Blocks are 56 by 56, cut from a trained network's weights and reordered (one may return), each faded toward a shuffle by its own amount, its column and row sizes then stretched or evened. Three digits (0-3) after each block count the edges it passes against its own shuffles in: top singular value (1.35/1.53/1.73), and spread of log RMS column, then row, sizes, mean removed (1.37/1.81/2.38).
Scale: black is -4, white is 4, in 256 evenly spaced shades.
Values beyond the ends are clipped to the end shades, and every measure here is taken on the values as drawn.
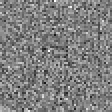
0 0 0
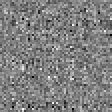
2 2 2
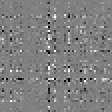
2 3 3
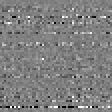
3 0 3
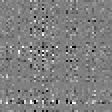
3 3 3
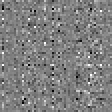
1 3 2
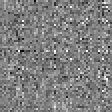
0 3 2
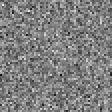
0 0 0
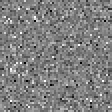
2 0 1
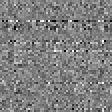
3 1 3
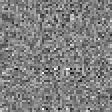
3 1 2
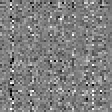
2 3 2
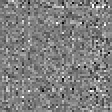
0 3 2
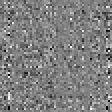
1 3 2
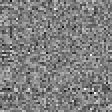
3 1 1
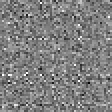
2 2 2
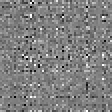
0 3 3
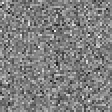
1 1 0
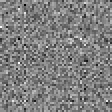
3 2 0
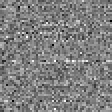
3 0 2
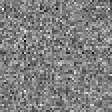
1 1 2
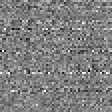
2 0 3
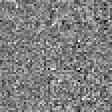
2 1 1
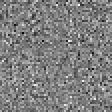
0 2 1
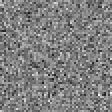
2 0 0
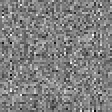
1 2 0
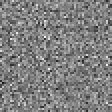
3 2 0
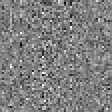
1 3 0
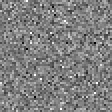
0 0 1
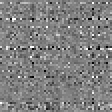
2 2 3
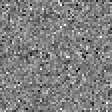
0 0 1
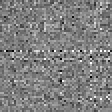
3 2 2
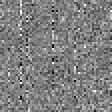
2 3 0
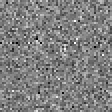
1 1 1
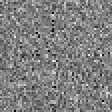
2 2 0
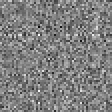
3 0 1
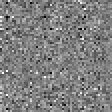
2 2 2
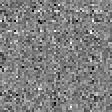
1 2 2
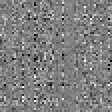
0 3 2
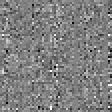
0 3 1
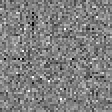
2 1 2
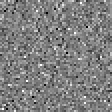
0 0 0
